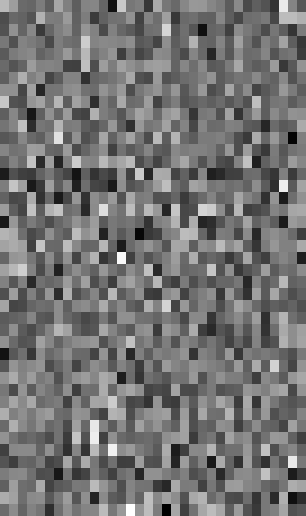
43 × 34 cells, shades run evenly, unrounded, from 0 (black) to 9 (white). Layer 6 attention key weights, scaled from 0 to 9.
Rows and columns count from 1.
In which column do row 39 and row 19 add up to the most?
33
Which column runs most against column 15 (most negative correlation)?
19
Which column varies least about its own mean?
6
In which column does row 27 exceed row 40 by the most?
7
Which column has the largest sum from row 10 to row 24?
20
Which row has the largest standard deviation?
18
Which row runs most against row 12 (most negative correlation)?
39
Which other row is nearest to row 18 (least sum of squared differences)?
43
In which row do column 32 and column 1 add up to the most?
1
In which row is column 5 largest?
21
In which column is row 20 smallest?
16
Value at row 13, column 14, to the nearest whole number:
4
